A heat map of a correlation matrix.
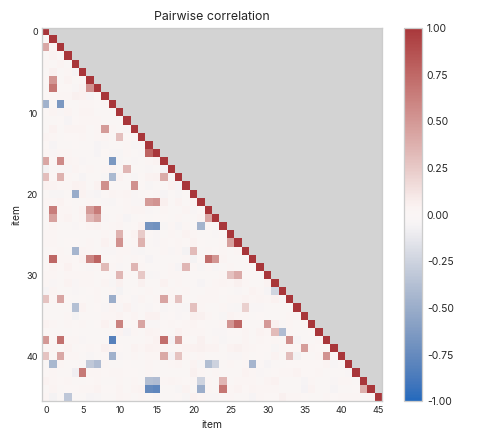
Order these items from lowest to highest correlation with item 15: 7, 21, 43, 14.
43, 7, 21, 14
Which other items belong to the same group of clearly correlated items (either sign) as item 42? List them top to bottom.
5
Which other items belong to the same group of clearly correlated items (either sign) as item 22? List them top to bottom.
1, 6, 7, 23, 28, 41
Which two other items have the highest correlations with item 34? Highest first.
20, 27
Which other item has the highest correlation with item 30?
36
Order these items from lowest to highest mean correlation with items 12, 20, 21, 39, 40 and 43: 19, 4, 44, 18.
4, 44, 18, 19
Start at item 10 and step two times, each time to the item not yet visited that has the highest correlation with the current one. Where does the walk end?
26
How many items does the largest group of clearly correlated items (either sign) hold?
8
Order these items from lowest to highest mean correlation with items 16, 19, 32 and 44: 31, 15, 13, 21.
15, 21, 31, 13
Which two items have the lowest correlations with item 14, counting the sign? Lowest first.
44, 24
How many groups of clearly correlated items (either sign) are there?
11
